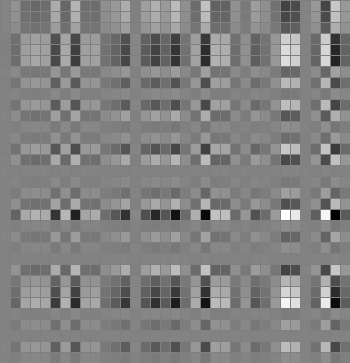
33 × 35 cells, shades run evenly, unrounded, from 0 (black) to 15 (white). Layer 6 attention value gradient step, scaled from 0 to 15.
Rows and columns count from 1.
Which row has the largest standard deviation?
20
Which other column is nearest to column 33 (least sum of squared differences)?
29
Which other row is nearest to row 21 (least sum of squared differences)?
33
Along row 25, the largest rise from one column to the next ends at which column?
34
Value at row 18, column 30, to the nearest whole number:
9
